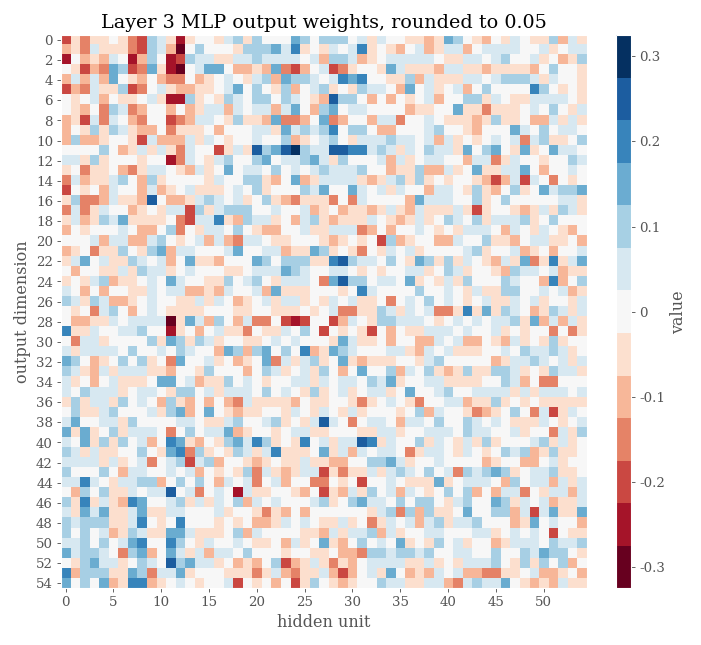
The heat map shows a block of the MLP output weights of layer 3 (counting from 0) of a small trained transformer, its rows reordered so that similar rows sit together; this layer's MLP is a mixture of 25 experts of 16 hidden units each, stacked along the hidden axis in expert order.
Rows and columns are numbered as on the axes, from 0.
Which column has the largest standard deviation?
11
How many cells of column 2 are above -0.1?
39
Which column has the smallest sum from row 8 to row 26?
2
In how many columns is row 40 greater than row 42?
30
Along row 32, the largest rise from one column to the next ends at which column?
12
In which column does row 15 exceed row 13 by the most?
50
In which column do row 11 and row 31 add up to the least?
16
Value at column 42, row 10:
0
